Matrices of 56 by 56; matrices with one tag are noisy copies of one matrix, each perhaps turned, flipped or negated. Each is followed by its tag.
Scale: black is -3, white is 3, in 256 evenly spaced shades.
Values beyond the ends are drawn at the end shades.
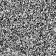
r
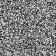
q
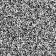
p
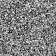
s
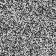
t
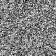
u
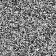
r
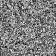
s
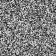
s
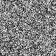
t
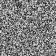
q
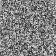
s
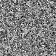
p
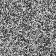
t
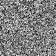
q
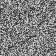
u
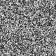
q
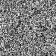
u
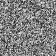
r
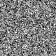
p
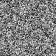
s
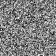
p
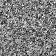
p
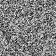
r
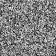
s
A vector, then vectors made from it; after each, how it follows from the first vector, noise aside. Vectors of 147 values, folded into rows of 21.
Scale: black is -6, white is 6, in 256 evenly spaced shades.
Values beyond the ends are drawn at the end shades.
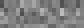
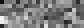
wrapped around, negated, scaled up.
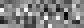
wrapped around, negated, scaled up.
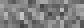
reversed.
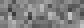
wrapped around.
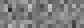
wrapped around.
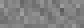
negated, shrunk.
